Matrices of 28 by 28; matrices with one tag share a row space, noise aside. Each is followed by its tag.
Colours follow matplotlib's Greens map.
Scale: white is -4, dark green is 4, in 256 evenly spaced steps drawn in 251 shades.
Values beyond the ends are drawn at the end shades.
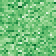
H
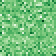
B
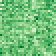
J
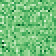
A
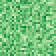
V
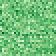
A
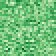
H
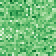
J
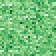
J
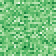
A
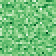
J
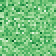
A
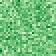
V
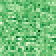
H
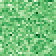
J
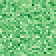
V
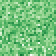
B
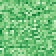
J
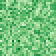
V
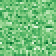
J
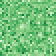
B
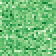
J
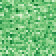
J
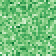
V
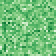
V
